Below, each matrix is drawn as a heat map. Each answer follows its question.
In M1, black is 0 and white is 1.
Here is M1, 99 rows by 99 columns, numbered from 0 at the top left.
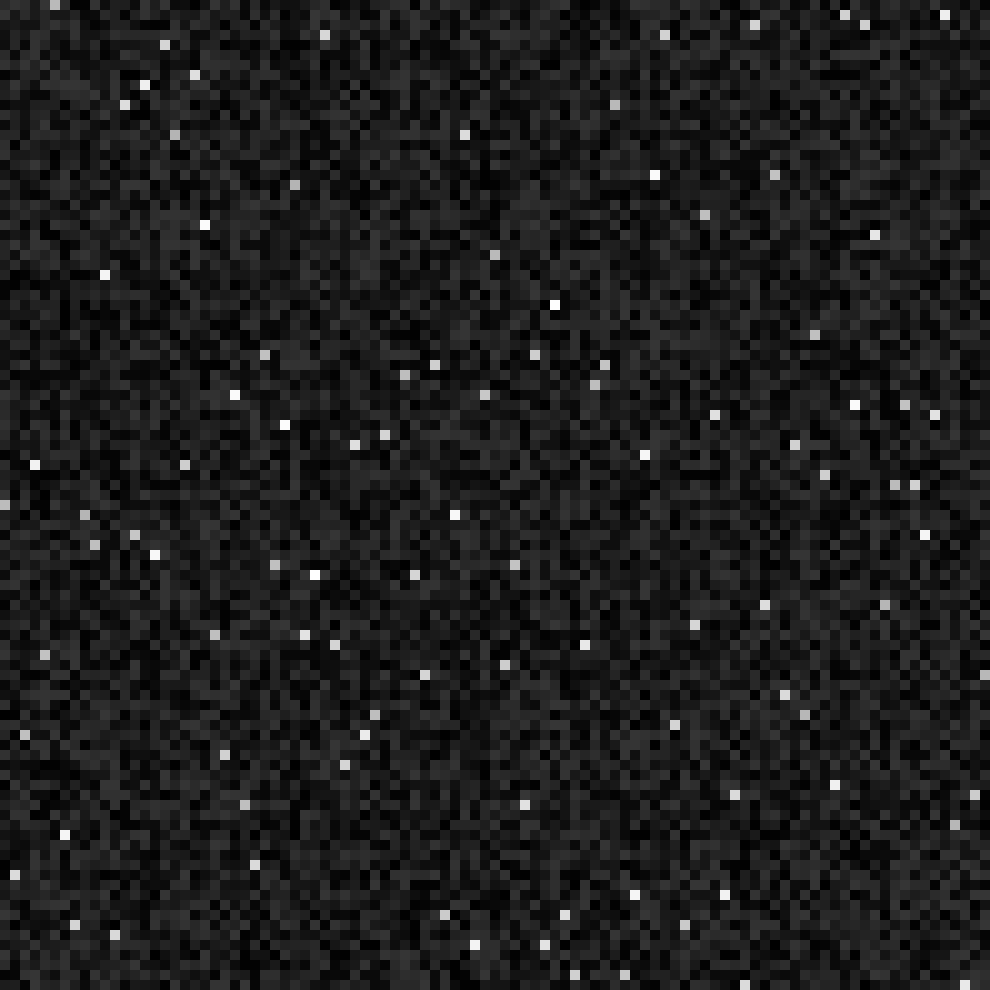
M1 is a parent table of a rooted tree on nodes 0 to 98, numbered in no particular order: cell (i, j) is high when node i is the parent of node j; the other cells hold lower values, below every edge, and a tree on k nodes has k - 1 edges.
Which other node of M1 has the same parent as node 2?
36
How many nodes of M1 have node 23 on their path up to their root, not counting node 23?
9
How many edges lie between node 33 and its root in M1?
7
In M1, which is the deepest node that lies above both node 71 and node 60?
79
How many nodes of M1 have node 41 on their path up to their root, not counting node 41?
10
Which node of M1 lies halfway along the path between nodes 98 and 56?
89
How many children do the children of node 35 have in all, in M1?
2
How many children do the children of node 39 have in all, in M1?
3
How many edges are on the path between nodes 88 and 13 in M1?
8
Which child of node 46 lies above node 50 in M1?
3
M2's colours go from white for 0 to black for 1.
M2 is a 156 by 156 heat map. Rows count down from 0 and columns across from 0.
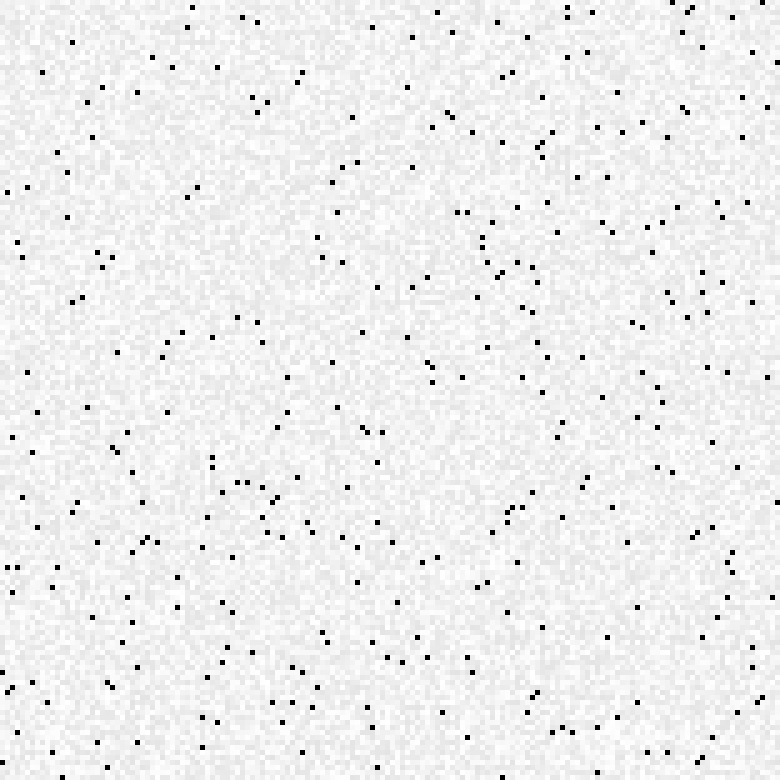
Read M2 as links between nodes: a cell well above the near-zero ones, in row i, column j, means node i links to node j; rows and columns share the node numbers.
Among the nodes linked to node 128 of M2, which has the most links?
node 74
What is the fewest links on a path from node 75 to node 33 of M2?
3
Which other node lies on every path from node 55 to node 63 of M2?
node 137
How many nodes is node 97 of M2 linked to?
3
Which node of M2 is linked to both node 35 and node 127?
node 121
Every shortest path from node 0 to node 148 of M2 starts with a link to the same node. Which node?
node 134
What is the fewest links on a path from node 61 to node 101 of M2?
2
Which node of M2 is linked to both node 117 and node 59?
node 95
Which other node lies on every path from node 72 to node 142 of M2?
node 85
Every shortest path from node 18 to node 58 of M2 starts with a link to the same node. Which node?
node 27
